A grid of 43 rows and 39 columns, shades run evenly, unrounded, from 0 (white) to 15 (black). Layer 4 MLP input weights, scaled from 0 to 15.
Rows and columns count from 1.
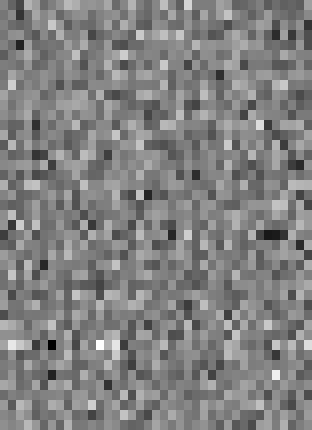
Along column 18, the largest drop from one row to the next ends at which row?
4
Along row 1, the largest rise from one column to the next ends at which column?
25
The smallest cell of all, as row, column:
35, 13
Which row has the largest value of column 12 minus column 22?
42
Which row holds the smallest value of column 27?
39
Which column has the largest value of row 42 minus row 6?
10
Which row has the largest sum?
18
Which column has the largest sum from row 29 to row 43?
17
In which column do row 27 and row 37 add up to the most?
6
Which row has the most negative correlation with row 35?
3
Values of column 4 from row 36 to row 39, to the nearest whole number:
9 5 8 8
